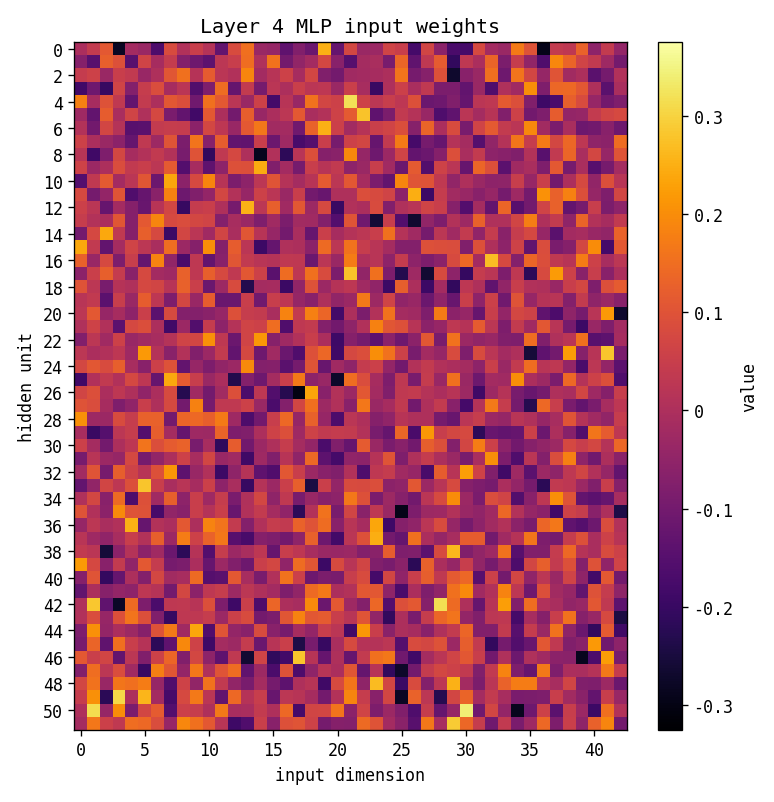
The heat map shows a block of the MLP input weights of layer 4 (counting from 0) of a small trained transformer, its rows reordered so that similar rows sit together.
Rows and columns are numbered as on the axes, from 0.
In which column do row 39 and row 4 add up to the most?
0
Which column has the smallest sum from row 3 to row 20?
27
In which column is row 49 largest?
3
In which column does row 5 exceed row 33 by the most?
13
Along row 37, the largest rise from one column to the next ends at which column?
26
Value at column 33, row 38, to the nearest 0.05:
0.15
